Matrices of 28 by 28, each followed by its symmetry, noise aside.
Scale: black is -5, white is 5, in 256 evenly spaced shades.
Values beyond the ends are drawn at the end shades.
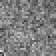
symmetric across the other diagonal.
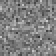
same after a half turn.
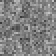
mirrored top to bottom.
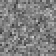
no symmetry.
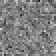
symmetric across the other diagonal.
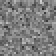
mirrored left to right.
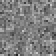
antisymmetric.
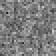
same after a half turn.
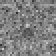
mirrored left to right.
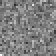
symmetric across the other diagonal.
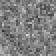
symmetric across the other diagonal.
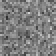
mirrored top to bottom.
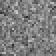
no symmetry.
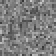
symmetric.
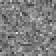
no symmetry.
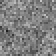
no symmetry.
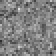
mirrored top to bottom.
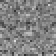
mirrored left to right.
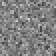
symmetric.
